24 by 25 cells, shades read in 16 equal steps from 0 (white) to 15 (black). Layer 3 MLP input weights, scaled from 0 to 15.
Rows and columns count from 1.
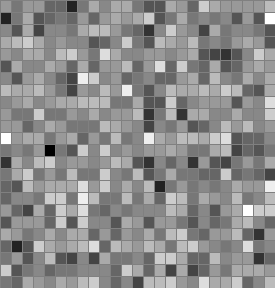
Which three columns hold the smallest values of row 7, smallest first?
8, 9, 20
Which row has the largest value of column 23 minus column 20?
12
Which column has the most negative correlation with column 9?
2
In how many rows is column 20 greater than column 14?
9
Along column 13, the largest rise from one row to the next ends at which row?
24
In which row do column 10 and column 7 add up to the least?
5
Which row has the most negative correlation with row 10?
6
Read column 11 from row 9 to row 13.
8 6 5 4 7
